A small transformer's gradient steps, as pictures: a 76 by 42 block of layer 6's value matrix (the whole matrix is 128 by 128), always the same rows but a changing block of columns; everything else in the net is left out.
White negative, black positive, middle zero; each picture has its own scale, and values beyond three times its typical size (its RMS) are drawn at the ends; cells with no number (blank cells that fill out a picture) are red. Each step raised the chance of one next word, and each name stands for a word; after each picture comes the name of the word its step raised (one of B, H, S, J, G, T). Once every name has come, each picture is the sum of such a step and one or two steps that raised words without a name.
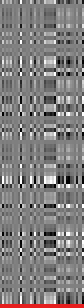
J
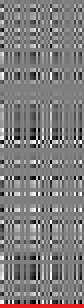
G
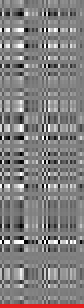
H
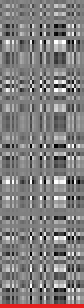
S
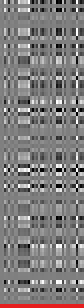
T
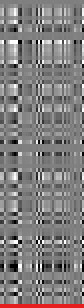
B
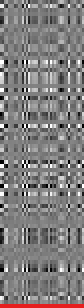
J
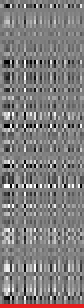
J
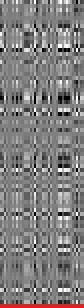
T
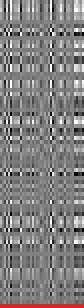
T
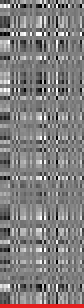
S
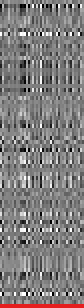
G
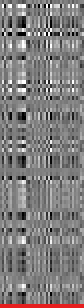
S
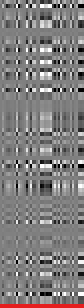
G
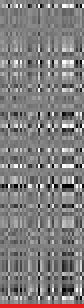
J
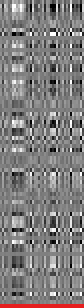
T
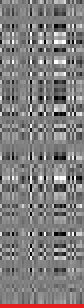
J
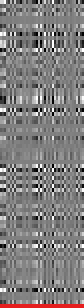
T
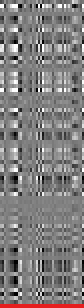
T
